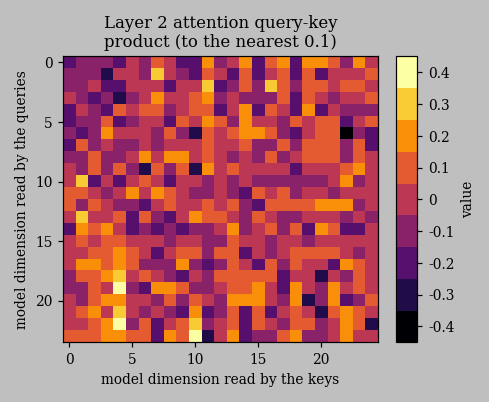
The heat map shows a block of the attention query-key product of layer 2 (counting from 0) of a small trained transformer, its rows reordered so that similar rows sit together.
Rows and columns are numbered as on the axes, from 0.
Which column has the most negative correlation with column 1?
11
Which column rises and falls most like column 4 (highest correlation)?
2
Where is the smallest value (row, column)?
6, 22
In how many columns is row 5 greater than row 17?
10
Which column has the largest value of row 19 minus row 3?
4
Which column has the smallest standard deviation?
12
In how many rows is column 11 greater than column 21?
8
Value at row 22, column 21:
0
